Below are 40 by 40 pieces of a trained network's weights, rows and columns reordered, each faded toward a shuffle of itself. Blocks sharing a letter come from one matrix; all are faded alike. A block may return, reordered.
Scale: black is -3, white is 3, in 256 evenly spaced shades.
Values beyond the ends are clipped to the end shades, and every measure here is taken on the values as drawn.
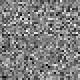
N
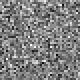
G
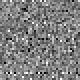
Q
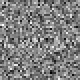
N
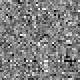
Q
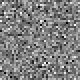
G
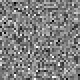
N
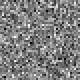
G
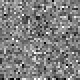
Q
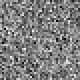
G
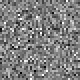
Q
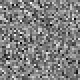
G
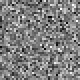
G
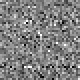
Q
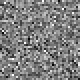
G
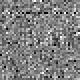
Q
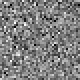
N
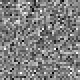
G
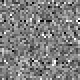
Q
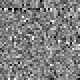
Q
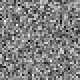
G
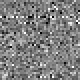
Q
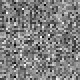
N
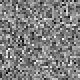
G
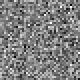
G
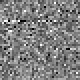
Q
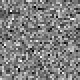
G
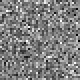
G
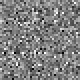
Q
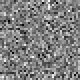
N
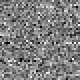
Q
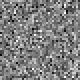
G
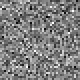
G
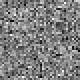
N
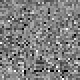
Q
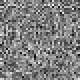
N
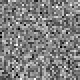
G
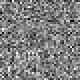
N
